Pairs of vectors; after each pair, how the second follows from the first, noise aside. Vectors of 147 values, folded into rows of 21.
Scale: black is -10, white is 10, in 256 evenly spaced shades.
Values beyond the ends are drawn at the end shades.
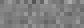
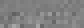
reversed, partly zeroed.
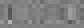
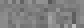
wrapped around.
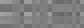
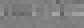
reversed, partly zeroed.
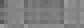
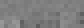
reversed, partly zeroed.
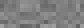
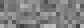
scaled up.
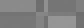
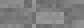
wrapped around.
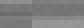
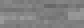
wrapped around, partly zeroed.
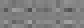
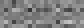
scaled up.
